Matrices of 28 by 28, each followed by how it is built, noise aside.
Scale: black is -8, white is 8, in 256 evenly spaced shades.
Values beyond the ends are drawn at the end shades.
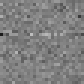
uneven rows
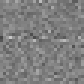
uneven rows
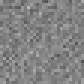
Hankel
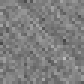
Toeplitz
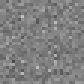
uneven columns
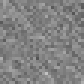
Toeplitz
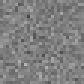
noise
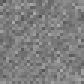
Hankel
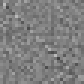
diagonal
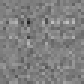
low rank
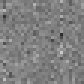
uneven columns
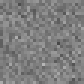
Toeplitz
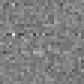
uneven rows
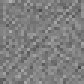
Hankel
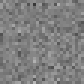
low rank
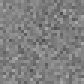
noise
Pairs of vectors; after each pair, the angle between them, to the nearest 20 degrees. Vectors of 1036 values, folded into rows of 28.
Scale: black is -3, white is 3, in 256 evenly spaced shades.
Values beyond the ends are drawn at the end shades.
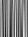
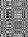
100 degrees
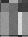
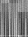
120 degrees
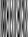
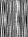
80 degrees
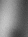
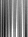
120 degrees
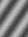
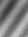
40 degrees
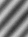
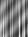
120 degrees
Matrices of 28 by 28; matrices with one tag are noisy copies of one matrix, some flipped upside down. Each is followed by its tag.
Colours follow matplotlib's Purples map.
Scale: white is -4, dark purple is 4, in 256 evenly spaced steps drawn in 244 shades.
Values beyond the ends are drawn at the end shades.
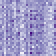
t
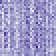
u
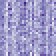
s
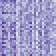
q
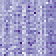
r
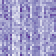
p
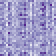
s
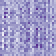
u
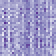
u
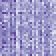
q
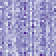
s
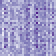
u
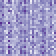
s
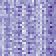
r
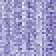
r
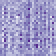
u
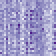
t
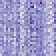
t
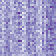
r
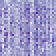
u
